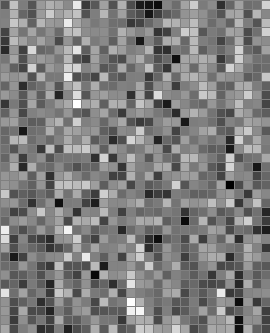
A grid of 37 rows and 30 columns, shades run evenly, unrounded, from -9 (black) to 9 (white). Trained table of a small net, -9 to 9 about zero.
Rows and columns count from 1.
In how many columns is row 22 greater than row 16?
11
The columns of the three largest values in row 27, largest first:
1, 9, 15
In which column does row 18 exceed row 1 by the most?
18
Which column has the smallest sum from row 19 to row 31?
30
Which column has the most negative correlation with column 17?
12
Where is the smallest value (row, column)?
21, 26
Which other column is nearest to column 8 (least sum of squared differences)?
22
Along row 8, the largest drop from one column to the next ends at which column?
5
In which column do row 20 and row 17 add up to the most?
8
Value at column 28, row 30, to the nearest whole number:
2
